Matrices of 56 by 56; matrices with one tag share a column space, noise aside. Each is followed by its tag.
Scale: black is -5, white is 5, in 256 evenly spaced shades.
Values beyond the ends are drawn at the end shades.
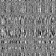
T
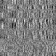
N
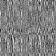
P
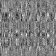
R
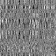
N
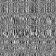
T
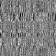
R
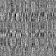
R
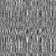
P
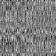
P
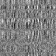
N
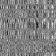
N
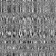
T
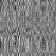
P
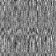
P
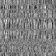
N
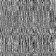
P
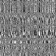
T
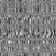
T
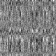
P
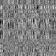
N
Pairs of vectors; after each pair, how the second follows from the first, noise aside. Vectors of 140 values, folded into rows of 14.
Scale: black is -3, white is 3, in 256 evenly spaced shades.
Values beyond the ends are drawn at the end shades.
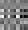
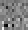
wrapped around, negated, partly zeroed.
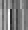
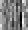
wrapped around, negated.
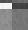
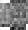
wrapped around.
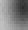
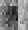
wrapped around.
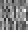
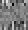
wrapped around, negated, partly zeroed.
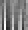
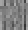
wrapped around, negated, shrunk.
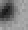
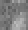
wrapped around, negated, shrunk.
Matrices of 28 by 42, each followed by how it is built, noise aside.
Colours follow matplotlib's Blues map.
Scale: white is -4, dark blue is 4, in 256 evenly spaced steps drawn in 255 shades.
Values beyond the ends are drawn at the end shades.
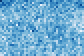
smooth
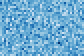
noise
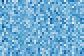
low rank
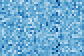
uneven columns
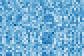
blocks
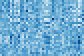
low rank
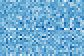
low rank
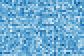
blocks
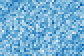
Hankel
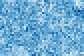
smooth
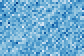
Hankel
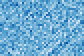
Hankel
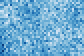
smooth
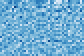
low rank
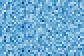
repeating rows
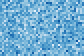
noise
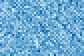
Toeplitz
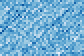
Hankel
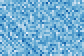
Toeplitz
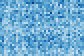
blocks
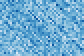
Toeplitz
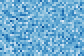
repeating rows
